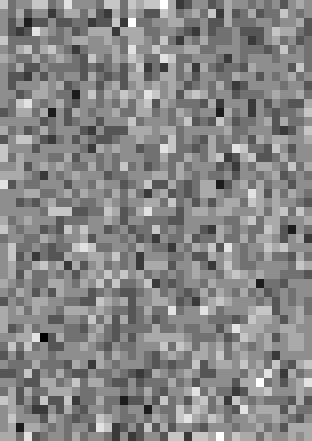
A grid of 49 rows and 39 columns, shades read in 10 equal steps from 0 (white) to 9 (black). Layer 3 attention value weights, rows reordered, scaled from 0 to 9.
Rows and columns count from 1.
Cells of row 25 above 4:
15
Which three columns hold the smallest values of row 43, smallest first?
33, 39, 10
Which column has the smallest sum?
1
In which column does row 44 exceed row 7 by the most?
21
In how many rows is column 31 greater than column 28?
20
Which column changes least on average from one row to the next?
2
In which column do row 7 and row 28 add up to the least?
12
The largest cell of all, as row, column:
38, 6
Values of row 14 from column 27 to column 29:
6 2 4
